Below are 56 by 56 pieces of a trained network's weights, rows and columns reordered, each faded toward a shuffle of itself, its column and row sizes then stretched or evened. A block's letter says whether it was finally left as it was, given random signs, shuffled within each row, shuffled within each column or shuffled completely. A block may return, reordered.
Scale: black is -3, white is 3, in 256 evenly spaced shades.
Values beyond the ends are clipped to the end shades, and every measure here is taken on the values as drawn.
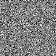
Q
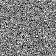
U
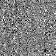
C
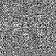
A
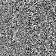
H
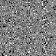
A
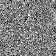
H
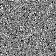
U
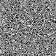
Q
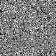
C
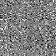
A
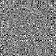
A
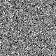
U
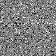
Q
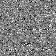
Q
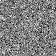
U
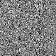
H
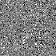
C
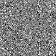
H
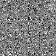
C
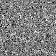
Q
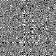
A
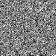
Q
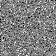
U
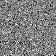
Q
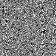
H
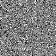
H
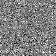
Q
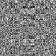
A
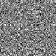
A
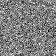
U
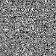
C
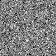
U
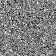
U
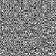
A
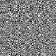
A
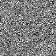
C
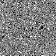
C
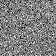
U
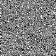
H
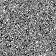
U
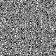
H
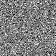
U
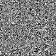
C
